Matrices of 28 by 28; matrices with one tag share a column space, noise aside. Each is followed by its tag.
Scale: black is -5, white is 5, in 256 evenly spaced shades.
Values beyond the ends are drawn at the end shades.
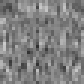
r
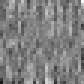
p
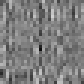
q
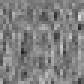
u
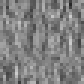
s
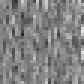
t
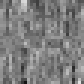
p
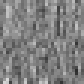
p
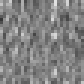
t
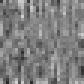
p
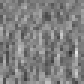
u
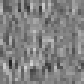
r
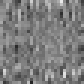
q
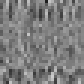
q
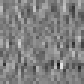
r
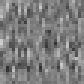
r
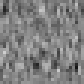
r
